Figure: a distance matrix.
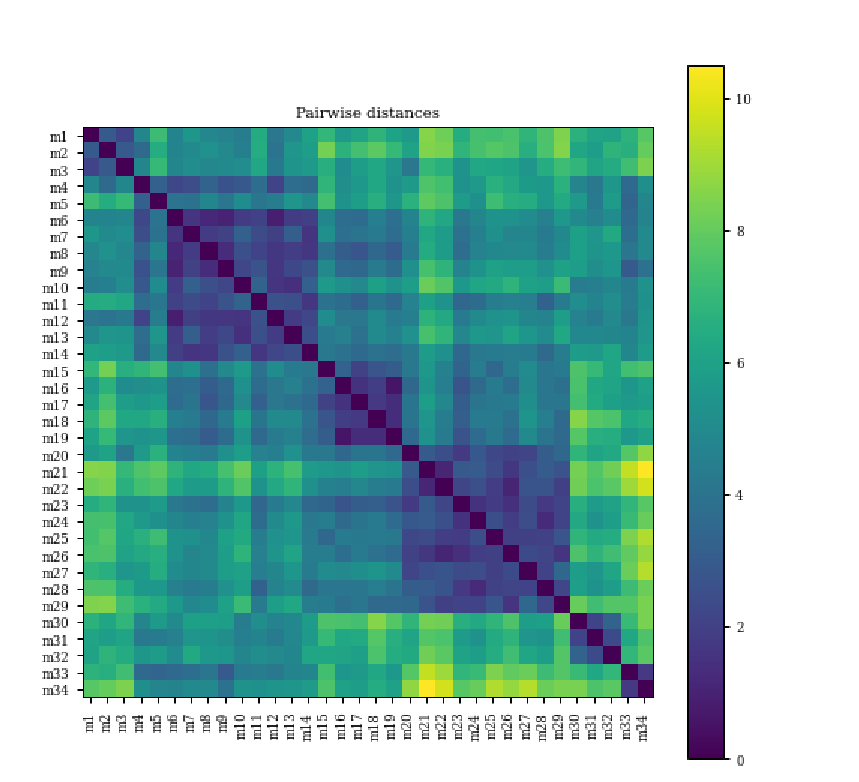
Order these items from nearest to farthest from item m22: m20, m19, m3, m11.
m20, m19, m11, m3
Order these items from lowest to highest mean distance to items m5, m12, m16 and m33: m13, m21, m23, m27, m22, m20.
m13, m23, m20, m27, m22, m21
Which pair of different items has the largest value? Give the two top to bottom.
m21, m34
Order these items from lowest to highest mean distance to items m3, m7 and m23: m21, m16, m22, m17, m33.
m16, m17, m22, m21, m33
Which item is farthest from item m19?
m30
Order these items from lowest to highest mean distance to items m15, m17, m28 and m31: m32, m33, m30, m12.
m12, m32, m30, m33
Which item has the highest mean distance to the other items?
m34
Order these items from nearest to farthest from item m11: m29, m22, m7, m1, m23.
m7, m23, m29, m22, m1
